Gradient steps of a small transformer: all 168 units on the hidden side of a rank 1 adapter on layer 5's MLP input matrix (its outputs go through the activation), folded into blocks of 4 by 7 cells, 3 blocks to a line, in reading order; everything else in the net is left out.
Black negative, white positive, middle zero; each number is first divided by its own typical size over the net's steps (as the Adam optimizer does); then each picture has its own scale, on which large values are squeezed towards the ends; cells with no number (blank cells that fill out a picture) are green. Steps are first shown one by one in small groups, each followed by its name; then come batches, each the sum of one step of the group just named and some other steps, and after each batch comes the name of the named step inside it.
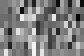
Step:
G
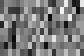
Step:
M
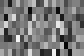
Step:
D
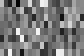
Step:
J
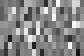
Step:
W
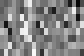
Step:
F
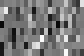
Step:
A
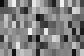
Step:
G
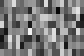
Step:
D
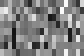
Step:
M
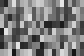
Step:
A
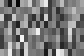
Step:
J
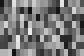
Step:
D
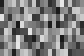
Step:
A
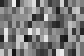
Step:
J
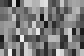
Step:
J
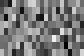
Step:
D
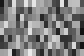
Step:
D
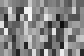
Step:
F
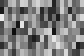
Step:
M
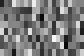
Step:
D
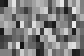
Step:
W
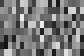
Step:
M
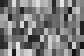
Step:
A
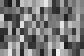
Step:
J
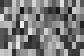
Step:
D
